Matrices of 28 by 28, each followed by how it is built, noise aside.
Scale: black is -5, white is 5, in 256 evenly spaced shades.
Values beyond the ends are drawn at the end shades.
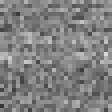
blocks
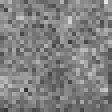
smooth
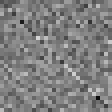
diagonal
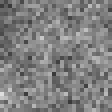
smooth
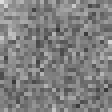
smooth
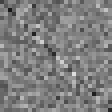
diagonal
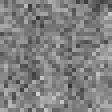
smooth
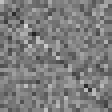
diagonal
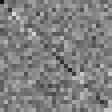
diagonal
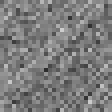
Hankel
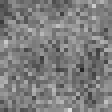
smooth
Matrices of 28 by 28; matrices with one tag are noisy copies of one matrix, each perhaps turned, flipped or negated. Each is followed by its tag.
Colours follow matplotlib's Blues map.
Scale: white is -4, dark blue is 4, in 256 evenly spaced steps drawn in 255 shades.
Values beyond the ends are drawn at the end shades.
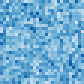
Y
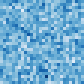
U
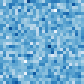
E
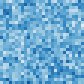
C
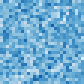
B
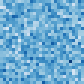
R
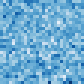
E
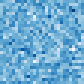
R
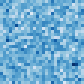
E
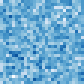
B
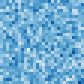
R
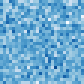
E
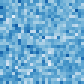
E
